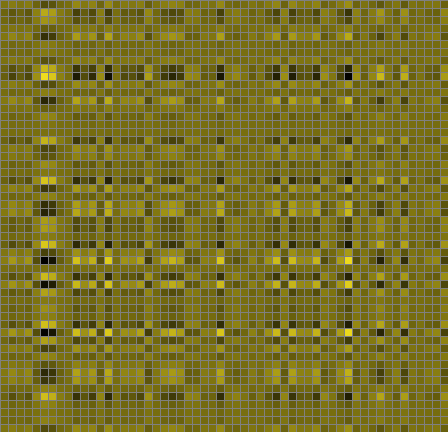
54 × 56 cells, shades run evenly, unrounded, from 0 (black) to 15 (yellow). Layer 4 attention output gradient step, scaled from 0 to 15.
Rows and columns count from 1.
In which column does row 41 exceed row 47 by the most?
6
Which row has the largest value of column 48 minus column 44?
10
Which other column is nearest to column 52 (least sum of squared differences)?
20
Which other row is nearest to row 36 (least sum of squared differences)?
42
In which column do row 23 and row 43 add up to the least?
44
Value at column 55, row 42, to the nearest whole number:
9
